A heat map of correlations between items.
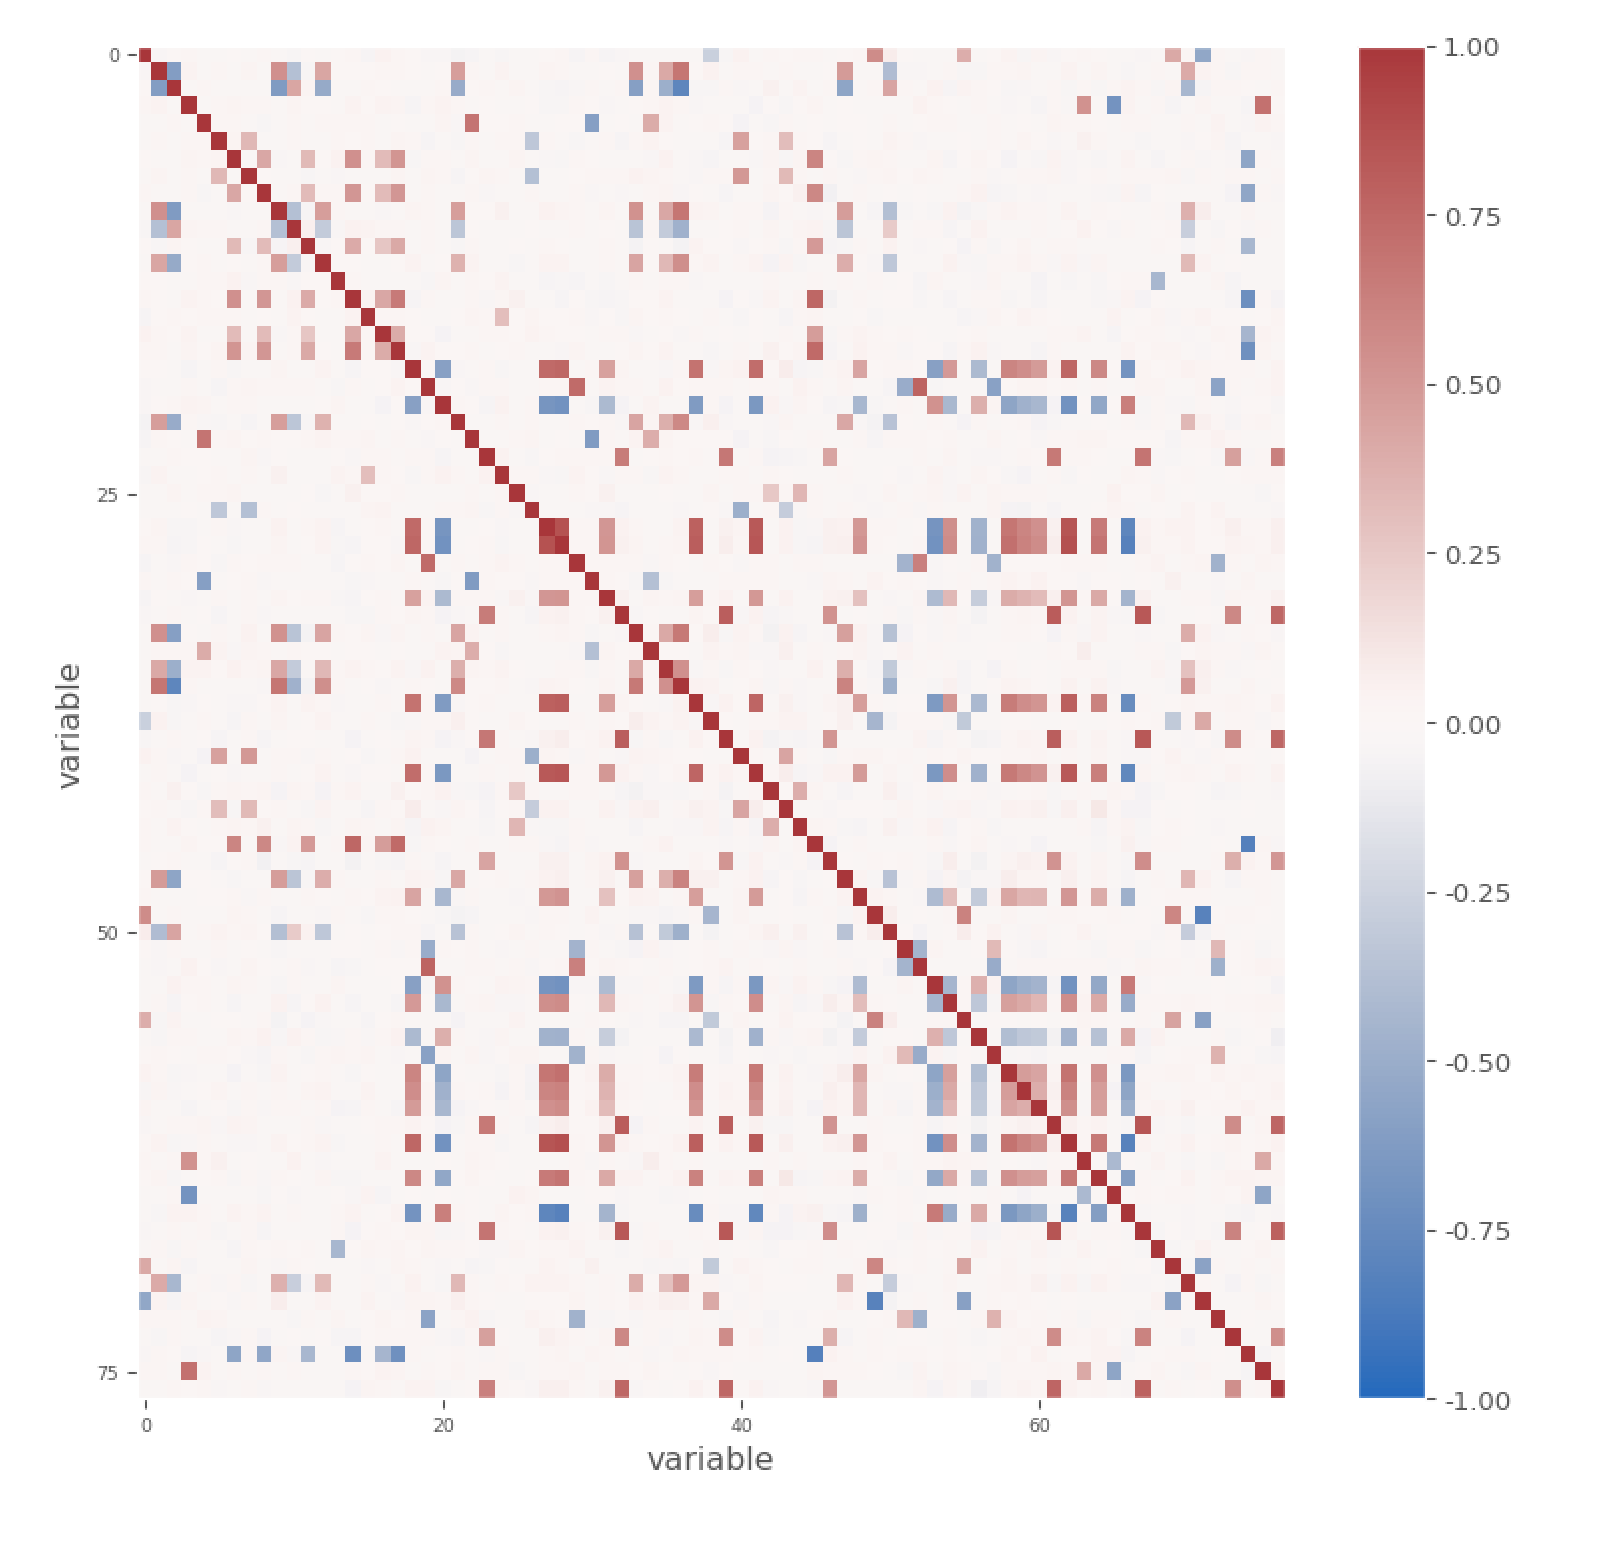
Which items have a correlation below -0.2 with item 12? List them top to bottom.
2, 10, 50
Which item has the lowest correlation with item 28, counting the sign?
66
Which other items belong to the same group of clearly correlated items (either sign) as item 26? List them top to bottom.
5, 7, 40, 43
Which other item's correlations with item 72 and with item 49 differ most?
71
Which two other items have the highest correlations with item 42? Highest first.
44, 25
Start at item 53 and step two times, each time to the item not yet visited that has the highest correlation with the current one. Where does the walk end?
20
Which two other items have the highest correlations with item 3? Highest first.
75, 63
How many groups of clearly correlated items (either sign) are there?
12
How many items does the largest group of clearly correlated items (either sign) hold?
17
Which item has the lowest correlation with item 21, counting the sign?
2
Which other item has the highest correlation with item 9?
36
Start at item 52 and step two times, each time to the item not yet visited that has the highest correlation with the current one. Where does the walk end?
29
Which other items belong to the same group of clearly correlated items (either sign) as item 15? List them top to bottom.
24
